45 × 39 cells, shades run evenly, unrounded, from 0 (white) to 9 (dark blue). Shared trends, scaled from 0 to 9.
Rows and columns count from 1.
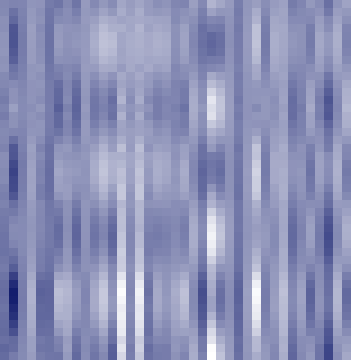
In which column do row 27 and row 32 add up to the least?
24
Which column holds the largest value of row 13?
37
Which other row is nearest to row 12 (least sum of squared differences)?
16
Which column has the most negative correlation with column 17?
14
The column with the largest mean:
2
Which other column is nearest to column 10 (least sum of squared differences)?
26
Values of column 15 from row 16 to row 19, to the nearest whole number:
4 4 4 4
